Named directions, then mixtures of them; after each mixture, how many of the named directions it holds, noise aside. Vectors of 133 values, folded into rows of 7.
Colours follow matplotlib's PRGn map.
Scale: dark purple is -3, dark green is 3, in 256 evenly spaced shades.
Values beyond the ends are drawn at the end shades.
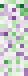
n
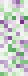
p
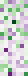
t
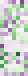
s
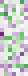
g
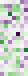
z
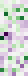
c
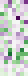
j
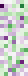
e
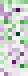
four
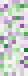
four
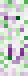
two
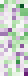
one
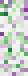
two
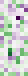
three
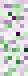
two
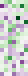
three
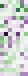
four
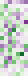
four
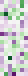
three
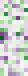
three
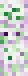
three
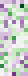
two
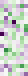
three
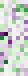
three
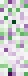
one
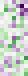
two
